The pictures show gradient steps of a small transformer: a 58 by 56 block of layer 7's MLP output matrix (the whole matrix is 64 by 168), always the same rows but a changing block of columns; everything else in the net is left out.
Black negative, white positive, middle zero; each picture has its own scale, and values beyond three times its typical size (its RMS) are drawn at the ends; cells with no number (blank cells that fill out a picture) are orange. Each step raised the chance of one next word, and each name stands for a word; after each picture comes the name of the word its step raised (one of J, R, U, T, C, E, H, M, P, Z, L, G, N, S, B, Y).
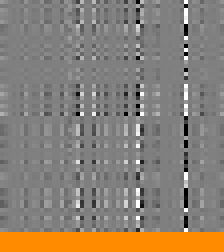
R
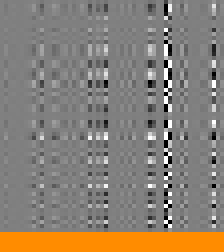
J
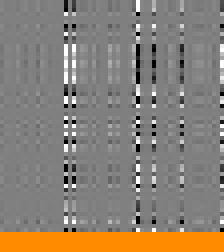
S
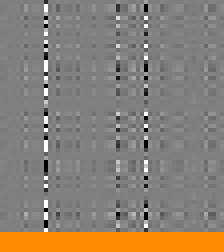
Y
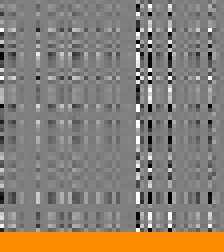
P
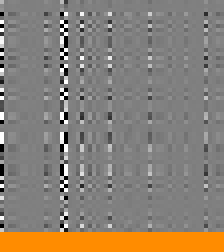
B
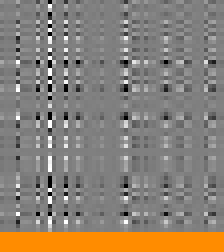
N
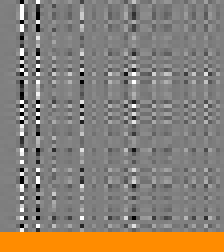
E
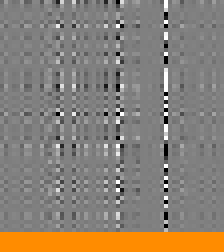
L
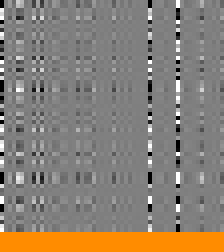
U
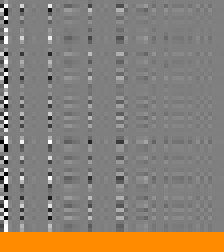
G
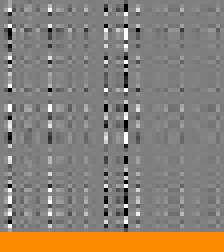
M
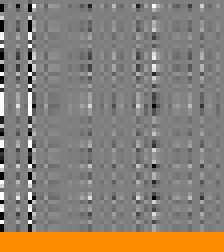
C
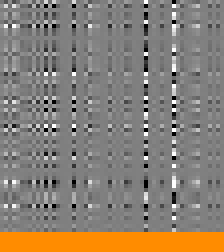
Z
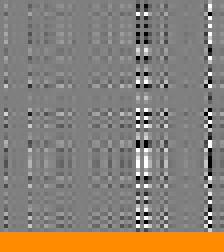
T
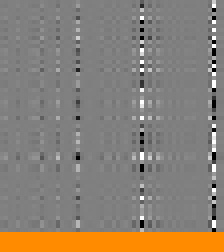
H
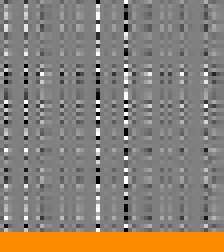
E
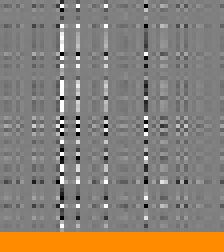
Z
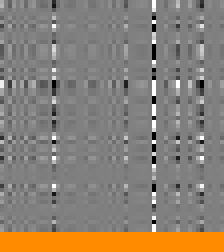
J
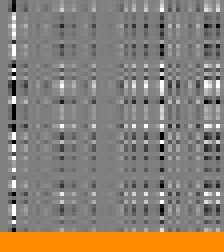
J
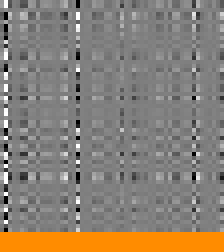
U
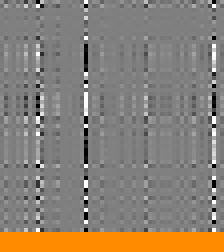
C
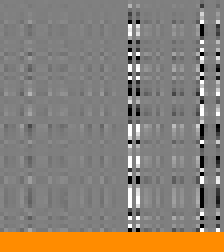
R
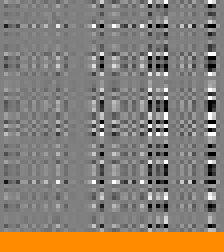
Z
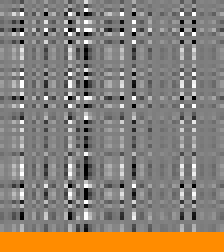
B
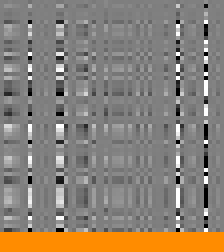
R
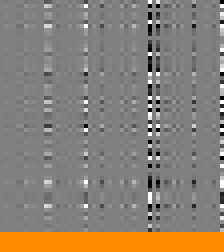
Z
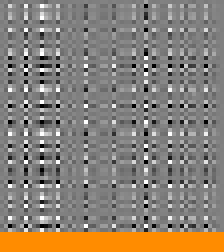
E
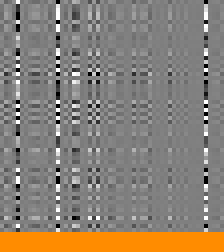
E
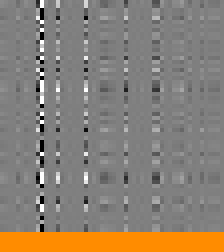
U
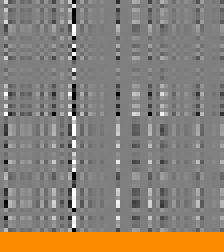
R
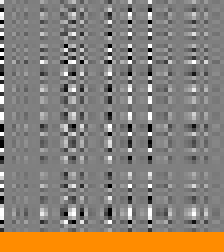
N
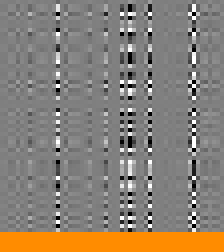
T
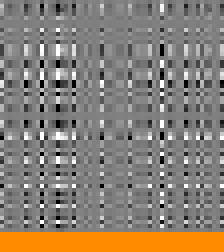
J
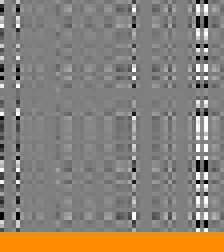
Y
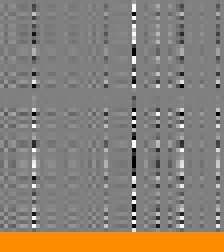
T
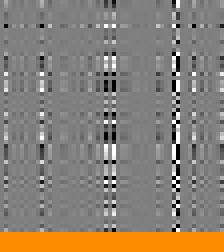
L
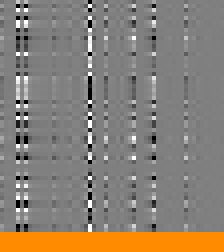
G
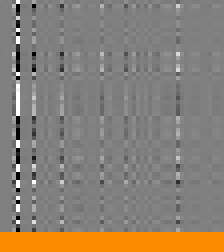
C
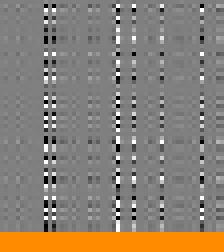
G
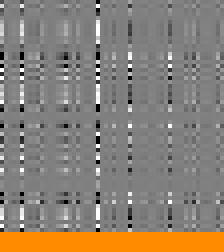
P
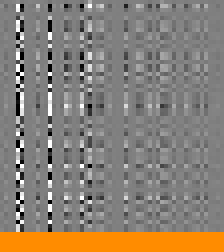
C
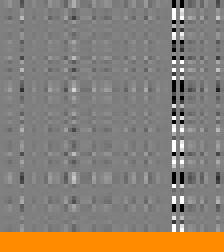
U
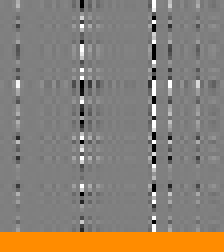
J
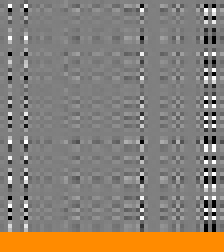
G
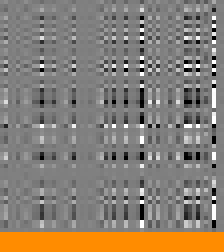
H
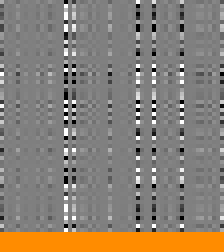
E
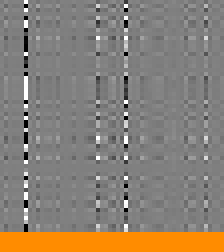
G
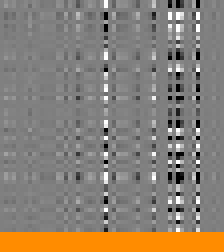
U
